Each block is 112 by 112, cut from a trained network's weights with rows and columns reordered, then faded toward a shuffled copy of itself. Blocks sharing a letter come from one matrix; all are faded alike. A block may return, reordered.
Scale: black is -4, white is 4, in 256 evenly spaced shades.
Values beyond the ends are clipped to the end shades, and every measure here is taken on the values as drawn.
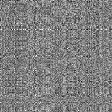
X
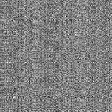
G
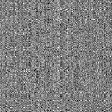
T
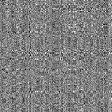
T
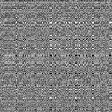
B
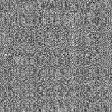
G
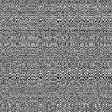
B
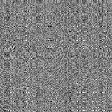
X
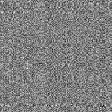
G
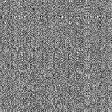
G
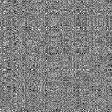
X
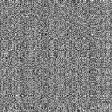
G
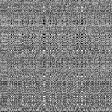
B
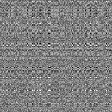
B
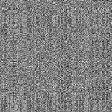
G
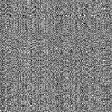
X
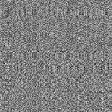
G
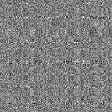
X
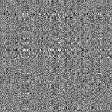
X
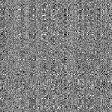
T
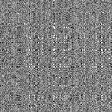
T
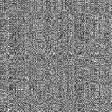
G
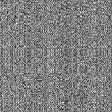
X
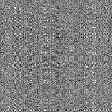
T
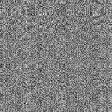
G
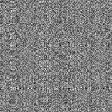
G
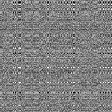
B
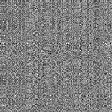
X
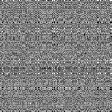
B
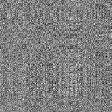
G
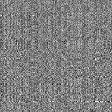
X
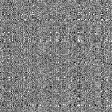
T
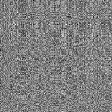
G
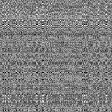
B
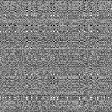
B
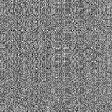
X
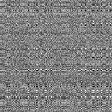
B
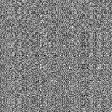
G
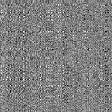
T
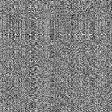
X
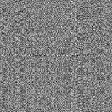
G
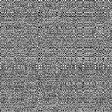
B
